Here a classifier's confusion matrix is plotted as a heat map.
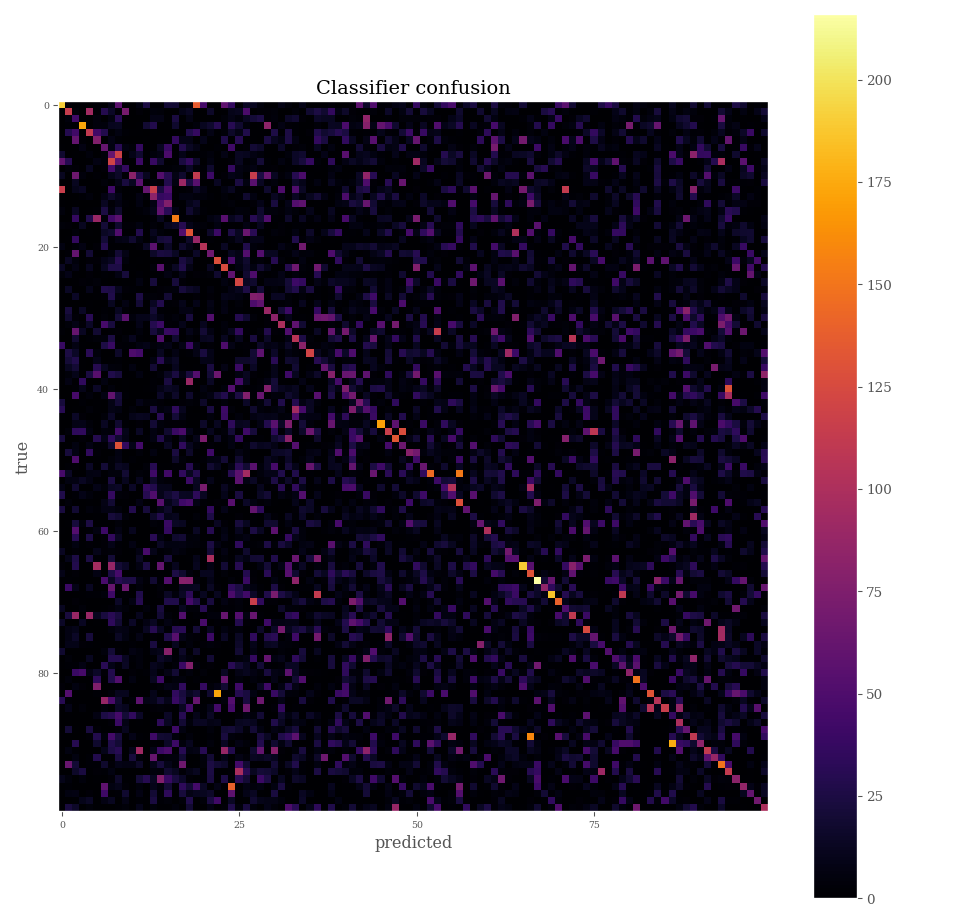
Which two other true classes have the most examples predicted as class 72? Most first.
33, 65
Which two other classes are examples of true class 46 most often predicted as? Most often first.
48, 75
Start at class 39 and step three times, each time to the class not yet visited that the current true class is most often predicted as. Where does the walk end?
21
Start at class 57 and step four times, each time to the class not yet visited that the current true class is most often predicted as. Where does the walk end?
8
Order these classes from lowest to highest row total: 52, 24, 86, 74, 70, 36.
24, 36, 86, 74, 70, 52
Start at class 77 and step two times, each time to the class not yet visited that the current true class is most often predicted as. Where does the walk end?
14
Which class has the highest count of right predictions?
67
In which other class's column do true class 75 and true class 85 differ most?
83
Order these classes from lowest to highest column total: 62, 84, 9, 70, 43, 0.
9, 0, 70, 84, 62, 43
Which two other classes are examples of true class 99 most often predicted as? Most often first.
47, 81
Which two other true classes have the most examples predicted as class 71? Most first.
12, 47
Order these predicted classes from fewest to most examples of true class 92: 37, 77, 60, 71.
77, 71, 60, 37
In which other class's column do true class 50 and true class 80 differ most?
86
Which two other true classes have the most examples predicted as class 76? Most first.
94, 36
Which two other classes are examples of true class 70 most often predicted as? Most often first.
27, 41
